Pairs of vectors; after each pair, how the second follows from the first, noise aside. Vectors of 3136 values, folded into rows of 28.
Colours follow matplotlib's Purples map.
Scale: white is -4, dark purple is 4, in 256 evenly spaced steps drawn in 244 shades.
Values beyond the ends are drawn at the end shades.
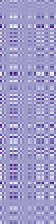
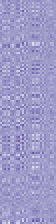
wrapped around, negated, shrunk.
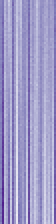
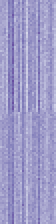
wrapped around, shrunk.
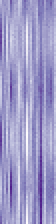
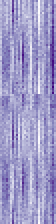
wrapped around.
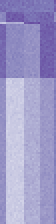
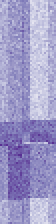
wrapped around.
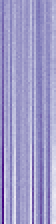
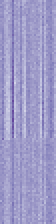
wrapped around, shrunk.
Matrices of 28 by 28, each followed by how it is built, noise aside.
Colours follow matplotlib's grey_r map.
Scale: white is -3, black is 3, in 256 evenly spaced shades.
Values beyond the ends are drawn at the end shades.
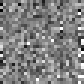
uneven columns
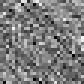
Toeplitz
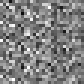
repeating rows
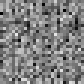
blocks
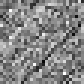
Hankel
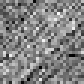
Hankel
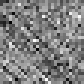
Toeplitz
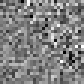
upper triangular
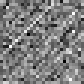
Hankel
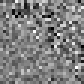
upper triangular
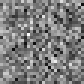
repeating rows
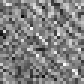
Toeplitz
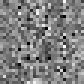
uneven columns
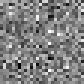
low rank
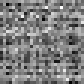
blocks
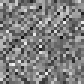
Hankel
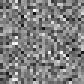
repeating rows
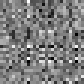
low rank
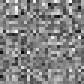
low rank
